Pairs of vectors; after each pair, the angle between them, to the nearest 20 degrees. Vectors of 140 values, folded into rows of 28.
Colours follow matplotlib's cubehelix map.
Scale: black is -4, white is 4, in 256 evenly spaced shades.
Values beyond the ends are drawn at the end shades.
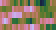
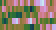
160 degrees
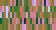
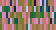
120 degrees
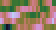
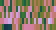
60 degrees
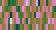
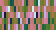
120 degrees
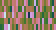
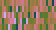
60 degrees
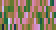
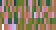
100 degrees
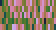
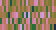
80 degrees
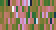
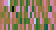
120 degrees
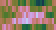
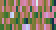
120 degrees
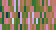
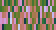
80 degrees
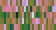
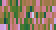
60 degrees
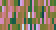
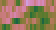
80 degrees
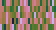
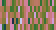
20 degrees
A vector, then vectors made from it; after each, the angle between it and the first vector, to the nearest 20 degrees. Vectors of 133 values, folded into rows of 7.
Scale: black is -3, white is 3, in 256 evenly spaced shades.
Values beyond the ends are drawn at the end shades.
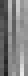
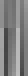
80 degrees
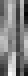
100 degrees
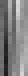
20 degrees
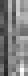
20 degrees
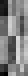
60 degrees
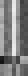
100 degrees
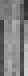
100 degrees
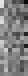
120 degrees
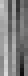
160 degrees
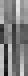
60 degrees
